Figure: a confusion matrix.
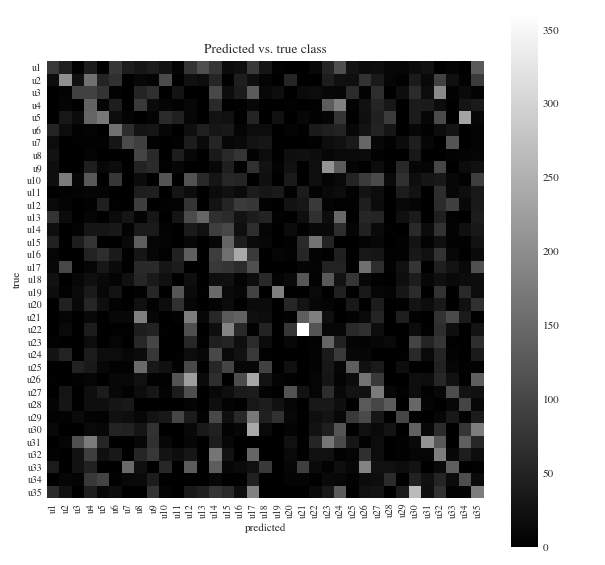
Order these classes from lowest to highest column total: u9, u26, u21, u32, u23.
u21, u9, u23, u26, u32
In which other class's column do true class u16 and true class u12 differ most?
u15
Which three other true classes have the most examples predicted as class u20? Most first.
u27, u22, u2
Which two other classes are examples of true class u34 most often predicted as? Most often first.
u5, u4
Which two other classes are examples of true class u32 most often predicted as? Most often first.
u14, u17
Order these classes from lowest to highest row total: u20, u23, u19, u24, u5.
u20, u24, u23, u19, u5
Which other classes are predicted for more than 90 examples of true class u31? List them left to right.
u3, u4, u23, u24, u32, u34
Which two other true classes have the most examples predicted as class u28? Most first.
u5, u34
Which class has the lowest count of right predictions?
u11
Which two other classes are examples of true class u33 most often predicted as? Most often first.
u26, u7
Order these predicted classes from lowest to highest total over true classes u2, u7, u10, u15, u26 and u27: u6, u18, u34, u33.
u34, u18, u6, u33
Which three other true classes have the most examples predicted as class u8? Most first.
u21, u25, u15
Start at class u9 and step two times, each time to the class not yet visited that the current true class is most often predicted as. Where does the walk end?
u30
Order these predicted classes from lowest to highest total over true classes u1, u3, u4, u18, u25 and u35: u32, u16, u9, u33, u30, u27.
u33, u16, u27, u9, u32, u30
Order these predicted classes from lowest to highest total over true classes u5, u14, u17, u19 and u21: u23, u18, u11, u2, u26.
u18, u23, u2, u11, u26
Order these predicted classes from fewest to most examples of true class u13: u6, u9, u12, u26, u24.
u6, u9, u26, u12, u24
